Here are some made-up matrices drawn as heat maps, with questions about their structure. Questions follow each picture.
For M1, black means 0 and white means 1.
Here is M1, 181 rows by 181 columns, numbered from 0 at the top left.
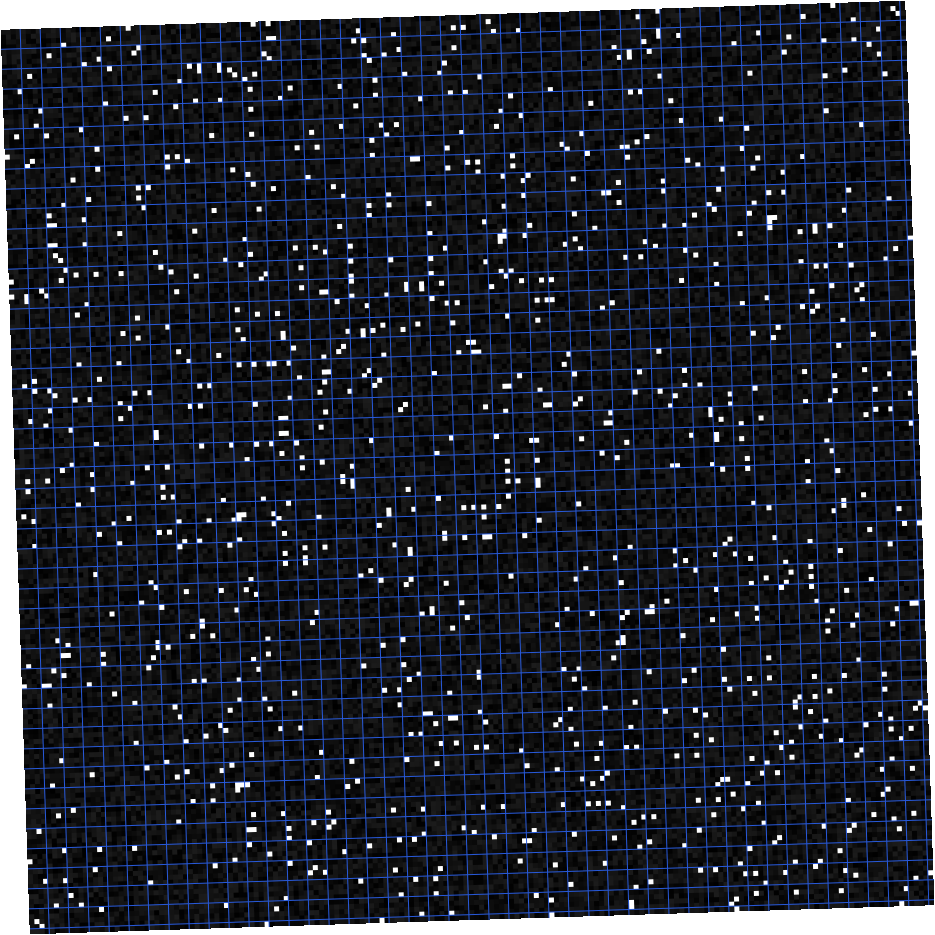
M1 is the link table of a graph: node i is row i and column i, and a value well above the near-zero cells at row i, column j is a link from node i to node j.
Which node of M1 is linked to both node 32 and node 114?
node 149
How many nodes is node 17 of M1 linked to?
2
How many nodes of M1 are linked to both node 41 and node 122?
1
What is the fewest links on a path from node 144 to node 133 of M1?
7
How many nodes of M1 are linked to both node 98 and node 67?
3
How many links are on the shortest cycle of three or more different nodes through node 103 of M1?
4
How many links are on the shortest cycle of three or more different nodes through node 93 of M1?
4
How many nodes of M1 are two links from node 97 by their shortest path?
2
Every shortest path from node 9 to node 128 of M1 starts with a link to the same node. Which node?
node 39
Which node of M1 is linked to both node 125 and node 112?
node 72
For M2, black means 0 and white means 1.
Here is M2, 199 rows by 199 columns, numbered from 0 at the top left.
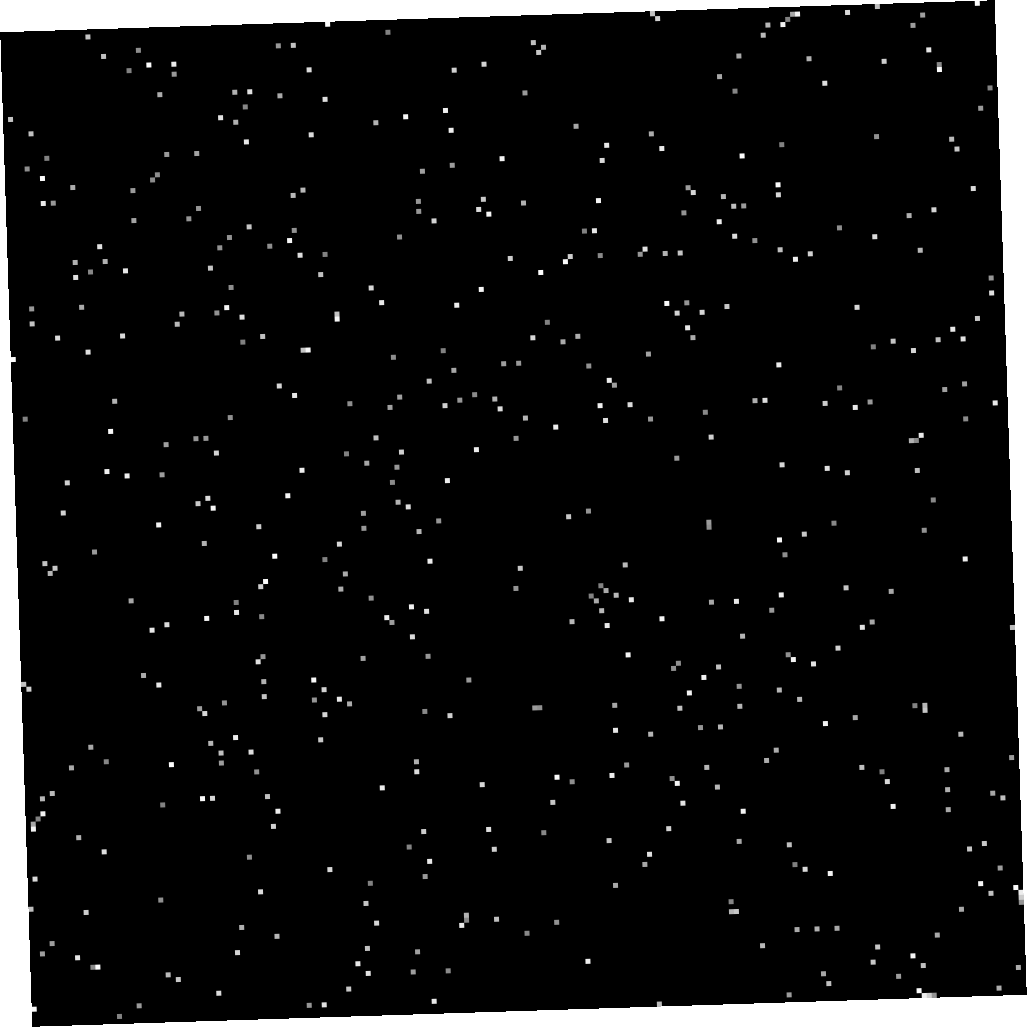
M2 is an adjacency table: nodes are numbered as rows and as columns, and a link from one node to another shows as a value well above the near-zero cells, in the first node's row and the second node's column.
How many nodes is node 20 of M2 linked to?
2
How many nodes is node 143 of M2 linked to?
7
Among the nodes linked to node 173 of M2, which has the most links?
node 46
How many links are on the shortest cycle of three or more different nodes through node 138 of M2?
3
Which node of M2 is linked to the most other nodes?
node 48
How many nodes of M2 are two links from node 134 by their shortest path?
9
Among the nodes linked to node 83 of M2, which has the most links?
node 190
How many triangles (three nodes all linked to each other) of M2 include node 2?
1
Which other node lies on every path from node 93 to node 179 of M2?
node 180
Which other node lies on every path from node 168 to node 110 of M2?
node 80
